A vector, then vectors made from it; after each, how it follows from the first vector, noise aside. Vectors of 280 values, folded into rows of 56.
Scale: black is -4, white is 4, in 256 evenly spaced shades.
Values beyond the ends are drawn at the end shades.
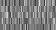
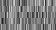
sign-scrambled.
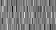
wrapped around, negated, partly zeroed.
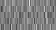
reversed, negated, shrunk.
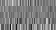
reversed, negated, partly zeroed.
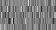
wrapped around, negated, partly zeroed.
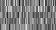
sign-scrambled.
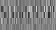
reversed, negated, partly zeroed.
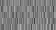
reversed, negated, shrunk.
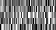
reversed, scaled up.
